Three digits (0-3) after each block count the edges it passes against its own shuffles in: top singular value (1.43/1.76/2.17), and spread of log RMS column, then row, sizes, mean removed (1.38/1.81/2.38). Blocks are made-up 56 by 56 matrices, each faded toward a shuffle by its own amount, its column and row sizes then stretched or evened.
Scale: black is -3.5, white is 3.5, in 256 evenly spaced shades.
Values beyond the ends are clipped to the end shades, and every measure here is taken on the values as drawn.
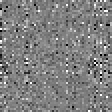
2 3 2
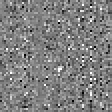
1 3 1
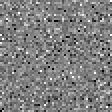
2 0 1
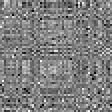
3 1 1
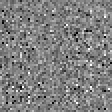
0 2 1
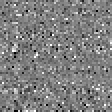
1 0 2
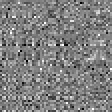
3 0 2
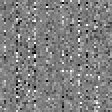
0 3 0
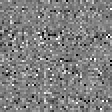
1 0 3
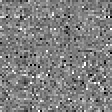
1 0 2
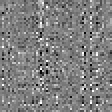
3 3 2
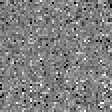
0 2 1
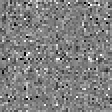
0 2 2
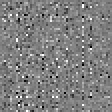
0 3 2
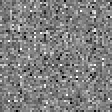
1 2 2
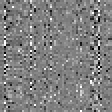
3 3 0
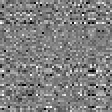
3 0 3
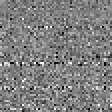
2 1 3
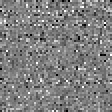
1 1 3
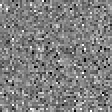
1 1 1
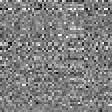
3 0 3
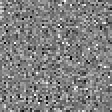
1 0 1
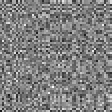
3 1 2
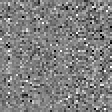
2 2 0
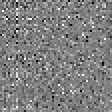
2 1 1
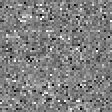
0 0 2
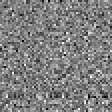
2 0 1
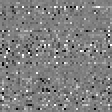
1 1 3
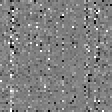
1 3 1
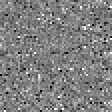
0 0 1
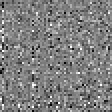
0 3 2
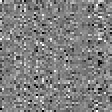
2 3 0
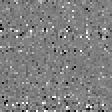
0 1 2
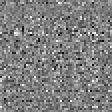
0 1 3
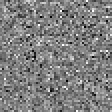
1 1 2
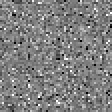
1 1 1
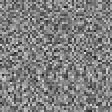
3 0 1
